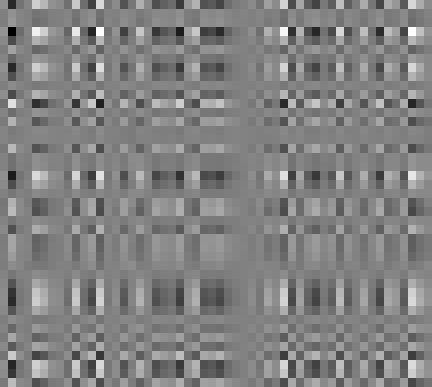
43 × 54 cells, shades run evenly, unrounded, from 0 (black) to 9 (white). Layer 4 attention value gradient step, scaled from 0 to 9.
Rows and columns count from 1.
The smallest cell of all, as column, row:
2, 4
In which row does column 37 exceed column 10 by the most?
12
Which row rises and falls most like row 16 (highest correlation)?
15
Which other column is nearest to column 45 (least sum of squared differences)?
31
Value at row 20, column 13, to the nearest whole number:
8
